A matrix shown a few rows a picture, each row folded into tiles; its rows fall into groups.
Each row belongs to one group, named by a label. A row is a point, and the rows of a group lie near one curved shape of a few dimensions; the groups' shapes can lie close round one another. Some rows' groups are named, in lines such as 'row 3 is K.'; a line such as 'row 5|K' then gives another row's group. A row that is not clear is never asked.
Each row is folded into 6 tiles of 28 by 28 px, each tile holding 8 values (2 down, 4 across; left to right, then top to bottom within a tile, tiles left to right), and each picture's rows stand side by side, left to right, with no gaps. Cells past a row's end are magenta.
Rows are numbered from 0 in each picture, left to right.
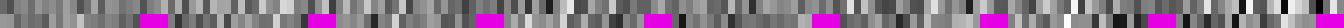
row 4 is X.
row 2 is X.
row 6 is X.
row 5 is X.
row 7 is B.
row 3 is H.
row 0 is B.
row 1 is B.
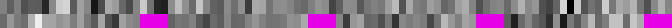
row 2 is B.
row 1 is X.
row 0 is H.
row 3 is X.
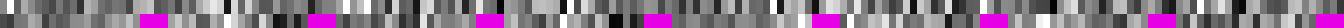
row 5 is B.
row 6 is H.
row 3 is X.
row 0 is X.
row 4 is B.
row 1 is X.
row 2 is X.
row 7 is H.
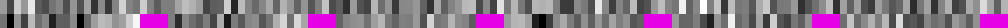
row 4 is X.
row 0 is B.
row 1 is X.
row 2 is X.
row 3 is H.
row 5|B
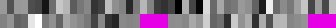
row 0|H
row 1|X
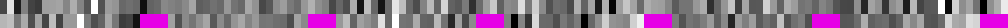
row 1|H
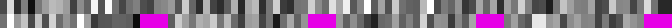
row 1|B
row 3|H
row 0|B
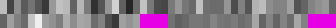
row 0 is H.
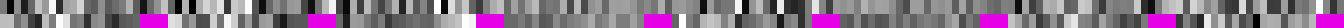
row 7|B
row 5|H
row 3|X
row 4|B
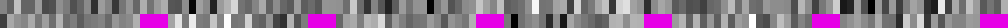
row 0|B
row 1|H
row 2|B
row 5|X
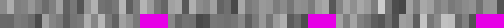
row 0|X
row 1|H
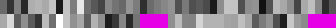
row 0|X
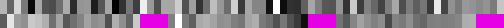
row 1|B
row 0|B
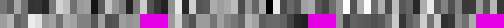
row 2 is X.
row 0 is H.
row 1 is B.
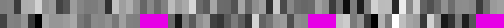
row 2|X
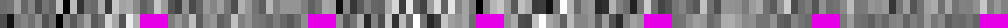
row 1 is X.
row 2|B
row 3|H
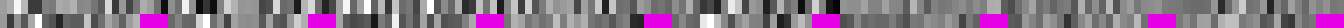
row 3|B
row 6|X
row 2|X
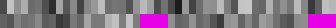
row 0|X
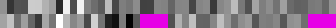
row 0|X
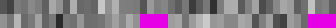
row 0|X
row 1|H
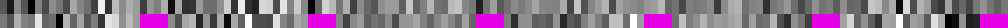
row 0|X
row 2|B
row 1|B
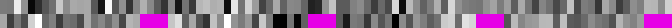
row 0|H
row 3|B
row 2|X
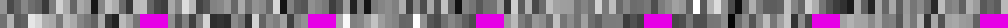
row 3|B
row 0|H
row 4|H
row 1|H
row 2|B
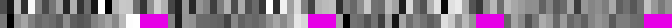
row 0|B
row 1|B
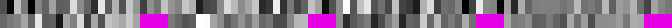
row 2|X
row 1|H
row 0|X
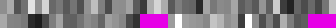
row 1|B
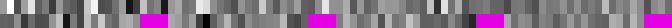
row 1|H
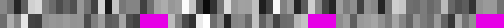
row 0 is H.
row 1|H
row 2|H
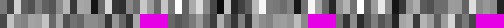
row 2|H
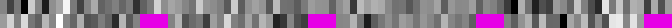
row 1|X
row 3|X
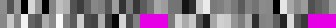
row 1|H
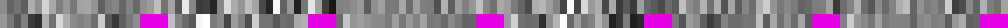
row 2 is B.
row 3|X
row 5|B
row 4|X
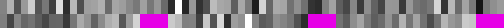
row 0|X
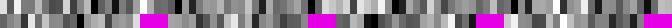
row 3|X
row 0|B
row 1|X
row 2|H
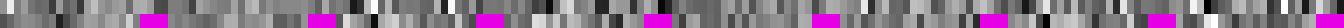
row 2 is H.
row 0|X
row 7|H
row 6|H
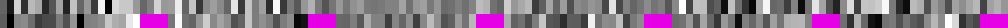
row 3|H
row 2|B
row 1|B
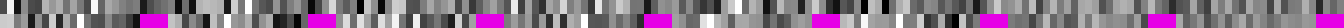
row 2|H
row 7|X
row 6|H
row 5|H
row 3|B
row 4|H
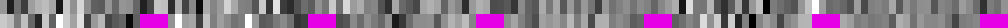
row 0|X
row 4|B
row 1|B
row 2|X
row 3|X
